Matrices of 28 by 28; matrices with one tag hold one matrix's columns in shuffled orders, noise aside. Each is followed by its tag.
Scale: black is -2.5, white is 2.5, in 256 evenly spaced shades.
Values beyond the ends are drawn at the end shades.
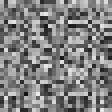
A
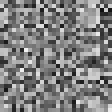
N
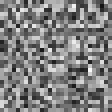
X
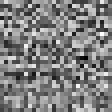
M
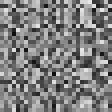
N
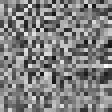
M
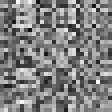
N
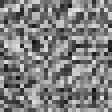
X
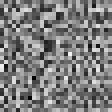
X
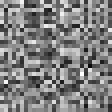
N
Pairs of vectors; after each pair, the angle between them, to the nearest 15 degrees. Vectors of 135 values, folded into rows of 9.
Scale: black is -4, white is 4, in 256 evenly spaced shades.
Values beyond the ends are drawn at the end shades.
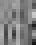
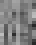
15 degrees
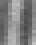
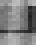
60 degrees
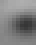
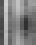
60 degrees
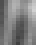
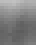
60 degrees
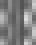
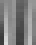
75 degrees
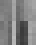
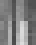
165 degrees
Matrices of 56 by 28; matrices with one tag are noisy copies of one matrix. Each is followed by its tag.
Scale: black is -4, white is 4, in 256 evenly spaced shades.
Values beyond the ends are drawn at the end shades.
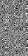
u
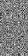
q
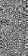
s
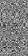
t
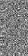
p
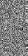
u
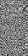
s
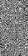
s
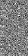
p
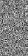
u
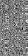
u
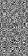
t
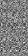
t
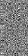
p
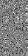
u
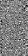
s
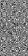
t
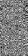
s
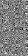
u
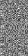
p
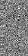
p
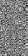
s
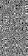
u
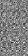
t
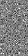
p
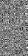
u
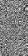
s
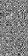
q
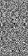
t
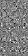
t
